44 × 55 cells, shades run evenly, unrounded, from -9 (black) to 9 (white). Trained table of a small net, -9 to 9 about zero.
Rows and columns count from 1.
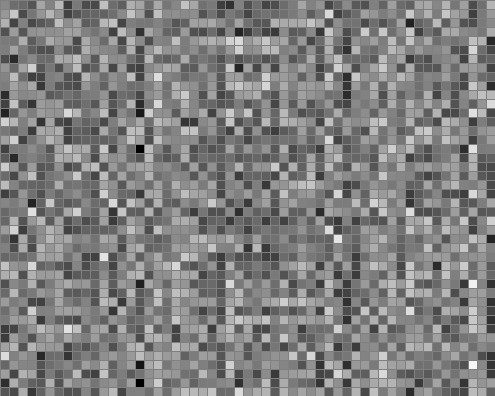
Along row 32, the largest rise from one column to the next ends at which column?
53
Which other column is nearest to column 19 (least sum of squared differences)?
33
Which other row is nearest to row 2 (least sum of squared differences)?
16
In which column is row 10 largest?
30
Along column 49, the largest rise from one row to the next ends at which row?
37
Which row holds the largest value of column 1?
40
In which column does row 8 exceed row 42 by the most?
46
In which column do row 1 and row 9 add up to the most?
18
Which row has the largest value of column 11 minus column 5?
19
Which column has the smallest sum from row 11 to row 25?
25
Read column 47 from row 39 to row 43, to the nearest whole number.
3 0 -1 -2 -5
